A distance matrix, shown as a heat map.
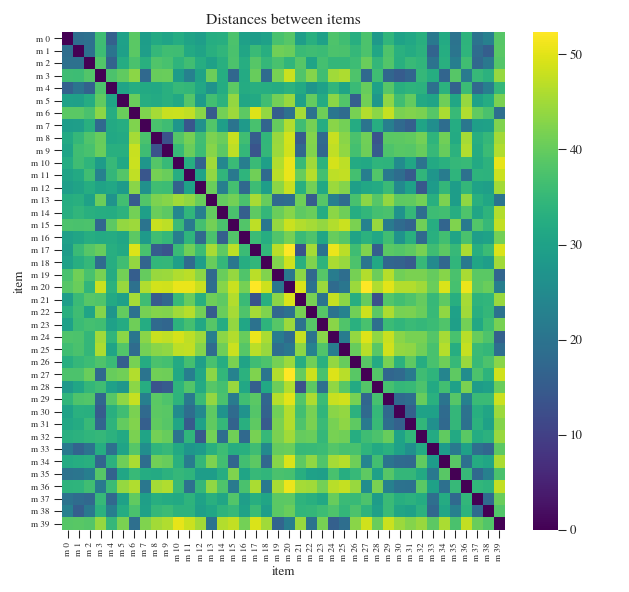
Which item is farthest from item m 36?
m 20
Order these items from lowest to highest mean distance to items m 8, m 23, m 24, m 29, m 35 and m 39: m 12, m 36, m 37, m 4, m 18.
m 4, m 37, m 18, m 12, m 36
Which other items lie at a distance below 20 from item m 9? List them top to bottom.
m 8, m 17, m 21, m 23, m 28
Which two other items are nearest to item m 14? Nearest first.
m 16, m 32
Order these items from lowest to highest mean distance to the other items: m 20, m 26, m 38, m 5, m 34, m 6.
m 38, m 34, m 5, m 26, m 6, m 20
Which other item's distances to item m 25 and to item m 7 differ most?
m 11
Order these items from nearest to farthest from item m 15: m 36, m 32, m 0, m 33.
m 36, m 33, m 0, m 32
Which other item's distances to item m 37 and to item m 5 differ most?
m 26
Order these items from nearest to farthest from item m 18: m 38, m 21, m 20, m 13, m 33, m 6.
m 33, m 38, m 21, m 13, m 6, m 20
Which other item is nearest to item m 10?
m 12
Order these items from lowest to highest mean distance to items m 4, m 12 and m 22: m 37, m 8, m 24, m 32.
m 37, m 32, m 24, m 8
